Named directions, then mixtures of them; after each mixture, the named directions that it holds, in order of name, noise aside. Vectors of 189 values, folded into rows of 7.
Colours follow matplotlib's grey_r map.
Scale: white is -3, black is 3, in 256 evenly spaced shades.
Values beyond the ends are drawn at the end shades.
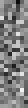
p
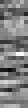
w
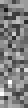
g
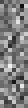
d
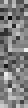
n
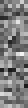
d, g, w.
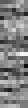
w.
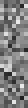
d, n, p.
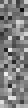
d, n.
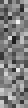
d, g, n.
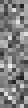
d.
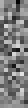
p.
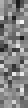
p.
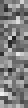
d, g, w.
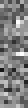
d, p, w.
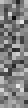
g, p.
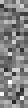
d, g, p.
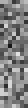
g.
